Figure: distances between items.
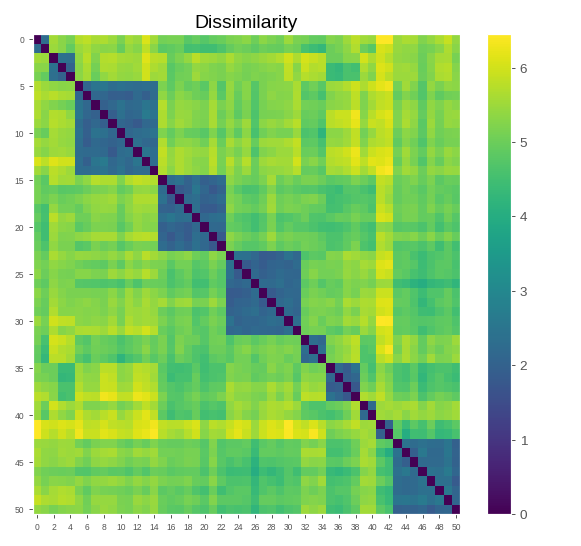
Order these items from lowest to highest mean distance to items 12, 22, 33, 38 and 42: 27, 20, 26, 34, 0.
20, 34, 26, 27, 0
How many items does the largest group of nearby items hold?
10
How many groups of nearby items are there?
10
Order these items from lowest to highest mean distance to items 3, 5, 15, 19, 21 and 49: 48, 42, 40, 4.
48, 4, 40, 42
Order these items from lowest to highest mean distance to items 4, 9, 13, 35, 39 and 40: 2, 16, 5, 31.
5, 16, 2, 31
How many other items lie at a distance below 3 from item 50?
7
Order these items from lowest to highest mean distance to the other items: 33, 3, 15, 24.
24, 15, 33, 3
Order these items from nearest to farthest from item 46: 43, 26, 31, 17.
43, 26, 31, 17
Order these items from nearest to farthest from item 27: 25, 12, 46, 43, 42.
25, 46, 43, 12, 42
